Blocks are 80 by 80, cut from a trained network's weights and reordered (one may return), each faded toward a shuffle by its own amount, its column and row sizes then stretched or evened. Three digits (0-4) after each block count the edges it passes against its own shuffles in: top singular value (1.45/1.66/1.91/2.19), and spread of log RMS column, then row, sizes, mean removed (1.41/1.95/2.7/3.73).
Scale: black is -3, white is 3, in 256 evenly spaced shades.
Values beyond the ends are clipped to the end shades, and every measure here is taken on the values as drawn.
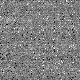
0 1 0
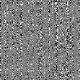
2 4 1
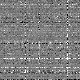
4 2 3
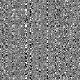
4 3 0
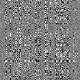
4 4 2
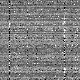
4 2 0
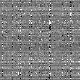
4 3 1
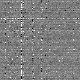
3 2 1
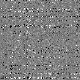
0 2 3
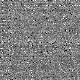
0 1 2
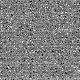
0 1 0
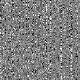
2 3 0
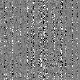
0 4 1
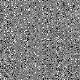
1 3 1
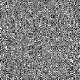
3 2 0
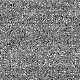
0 1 0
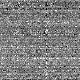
3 1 2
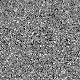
0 0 1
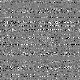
1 1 4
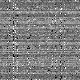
4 2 0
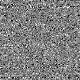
1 0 2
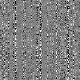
3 4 0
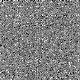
0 1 1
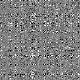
3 3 3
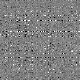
1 2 3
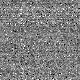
0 0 1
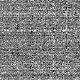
2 2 1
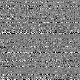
3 1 4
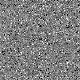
0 1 1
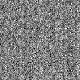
1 0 0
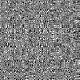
4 1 2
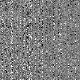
0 3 0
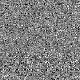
1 0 2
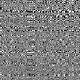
4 1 4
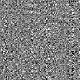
2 2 1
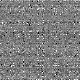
1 2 2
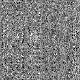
1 2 0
